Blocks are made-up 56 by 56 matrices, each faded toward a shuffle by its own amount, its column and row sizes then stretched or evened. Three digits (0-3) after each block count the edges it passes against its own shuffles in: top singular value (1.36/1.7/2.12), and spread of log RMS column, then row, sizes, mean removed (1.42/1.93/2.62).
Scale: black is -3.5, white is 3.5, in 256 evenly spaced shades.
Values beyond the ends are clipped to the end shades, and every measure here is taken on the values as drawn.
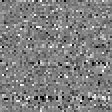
2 0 2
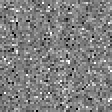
0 1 0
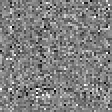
1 2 1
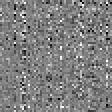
1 3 1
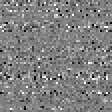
0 0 3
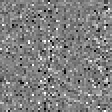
0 2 1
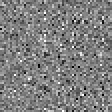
2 1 0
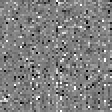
1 2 1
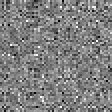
3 0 1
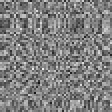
3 0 1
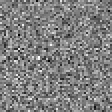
2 0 1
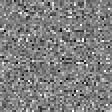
2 0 2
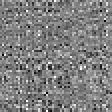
3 2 2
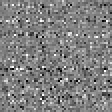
0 1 3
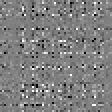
2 3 3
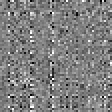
3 3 2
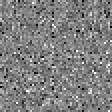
2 1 0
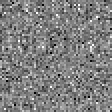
2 0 0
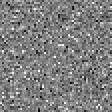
2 0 0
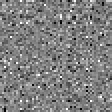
2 1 1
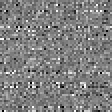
2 0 3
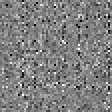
1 2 1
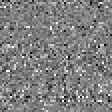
1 0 2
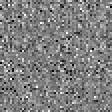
2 0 1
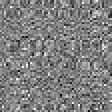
3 1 0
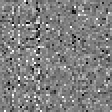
2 2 0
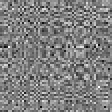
3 1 2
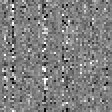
2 3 0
